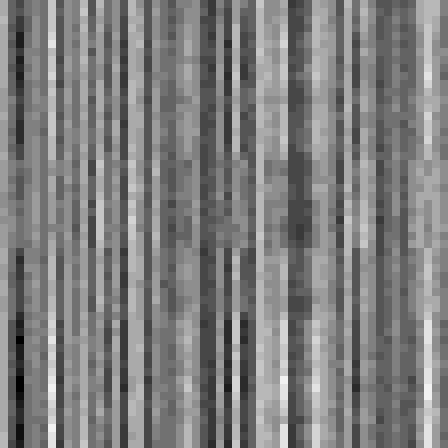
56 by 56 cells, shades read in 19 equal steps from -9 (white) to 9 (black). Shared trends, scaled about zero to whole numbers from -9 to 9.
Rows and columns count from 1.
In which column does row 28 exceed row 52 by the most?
36
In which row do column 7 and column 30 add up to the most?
29
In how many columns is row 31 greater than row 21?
11
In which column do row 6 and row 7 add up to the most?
3
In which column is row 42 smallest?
54
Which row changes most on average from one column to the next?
49
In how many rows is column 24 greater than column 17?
40
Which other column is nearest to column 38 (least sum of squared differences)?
48
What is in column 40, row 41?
-5
